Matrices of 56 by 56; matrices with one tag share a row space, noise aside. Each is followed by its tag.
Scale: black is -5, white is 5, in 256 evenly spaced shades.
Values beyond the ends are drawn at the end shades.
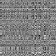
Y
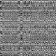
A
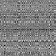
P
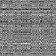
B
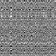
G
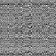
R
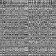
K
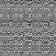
R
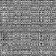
B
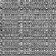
A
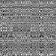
B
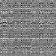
B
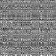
B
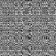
R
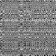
A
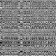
A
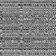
A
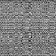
R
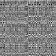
K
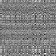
Y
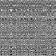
G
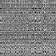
Y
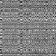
A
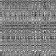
Y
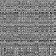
P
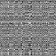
R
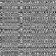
A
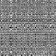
G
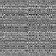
K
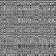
P
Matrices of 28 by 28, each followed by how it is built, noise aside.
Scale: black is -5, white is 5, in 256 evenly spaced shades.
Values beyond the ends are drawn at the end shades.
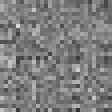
low rank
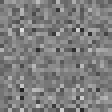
low rank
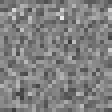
repeating columns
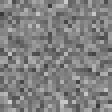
repeating columns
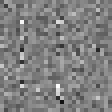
uneven columns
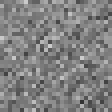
Hankel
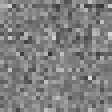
uneven rows
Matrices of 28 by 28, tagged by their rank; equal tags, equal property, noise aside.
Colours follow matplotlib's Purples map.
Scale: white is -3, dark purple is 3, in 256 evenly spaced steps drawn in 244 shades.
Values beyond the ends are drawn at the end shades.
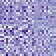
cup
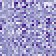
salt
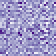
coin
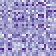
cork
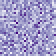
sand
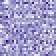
cork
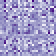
cork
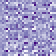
cup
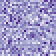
sand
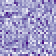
coin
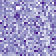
sand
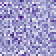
salt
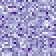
sand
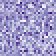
sand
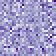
sand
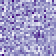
sand
